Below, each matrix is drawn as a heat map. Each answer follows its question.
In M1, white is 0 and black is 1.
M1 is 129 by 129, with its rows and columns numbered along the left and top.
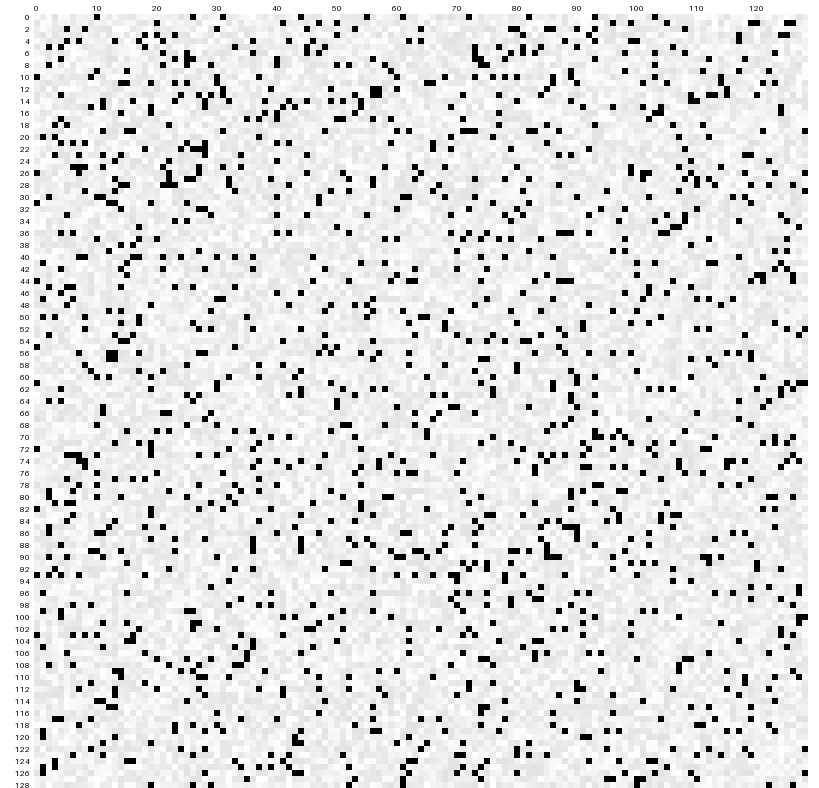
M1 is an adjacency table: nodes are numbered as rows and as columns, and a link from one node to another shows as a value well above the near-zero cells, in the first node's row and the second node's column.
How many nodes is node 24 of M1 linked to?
5
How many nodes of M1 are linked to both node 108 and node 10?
1
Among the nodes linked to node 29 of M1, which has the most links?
node 13
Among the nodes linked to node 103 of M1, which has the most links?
node 73
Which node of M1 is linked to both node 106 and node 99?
node 71
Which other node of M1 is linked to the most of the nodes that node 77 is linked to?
node 84
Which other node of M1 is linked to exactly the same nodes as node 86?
node 30
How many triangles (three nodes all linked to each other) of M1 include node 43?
1
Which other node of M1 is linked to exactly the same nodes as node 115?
node 57
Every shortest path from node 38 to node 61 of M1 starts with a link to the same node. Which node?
node 14
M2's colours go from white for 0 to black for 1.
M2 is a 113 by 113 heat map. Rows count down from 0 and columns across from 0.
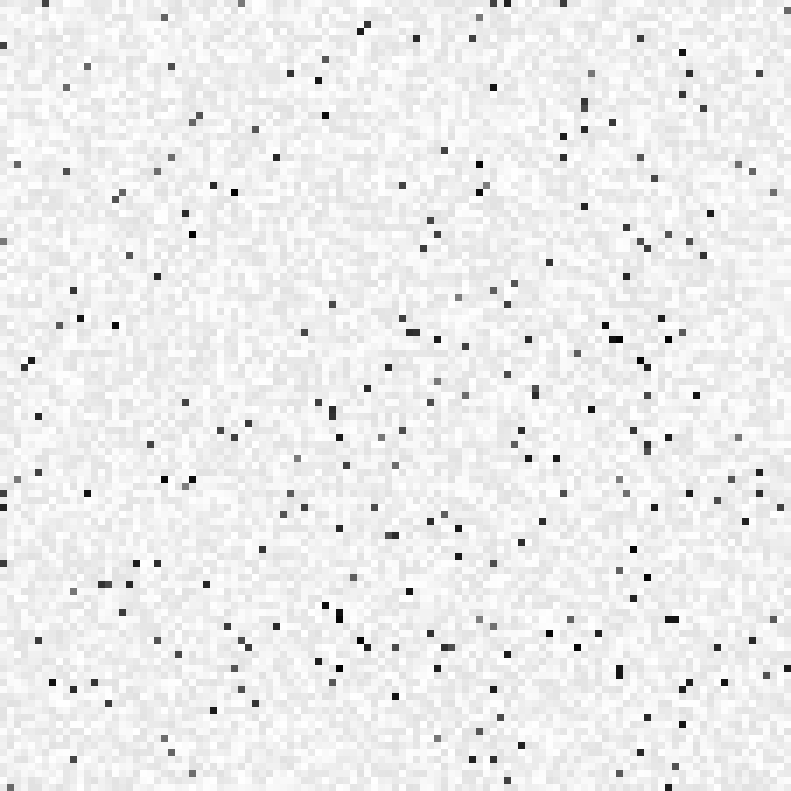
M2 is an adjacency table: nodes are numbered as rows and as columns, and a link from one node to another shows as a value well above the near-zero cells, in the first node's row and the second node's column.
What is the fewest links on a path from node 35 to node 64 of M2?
2
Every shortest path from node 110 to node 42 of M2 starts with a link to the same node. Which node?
node 88
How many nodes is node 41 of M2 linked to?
2
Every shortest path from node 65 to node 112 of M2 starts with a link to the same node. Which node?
node 75
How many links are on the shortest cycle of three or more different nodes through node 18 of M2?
5
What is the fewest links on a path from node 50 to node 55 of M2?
4
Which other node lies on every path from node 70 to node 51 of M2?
node 91
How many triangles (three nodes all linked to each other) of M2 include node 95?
3
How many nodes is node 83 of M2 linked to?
4
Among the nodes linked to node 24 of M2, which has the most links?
node 22
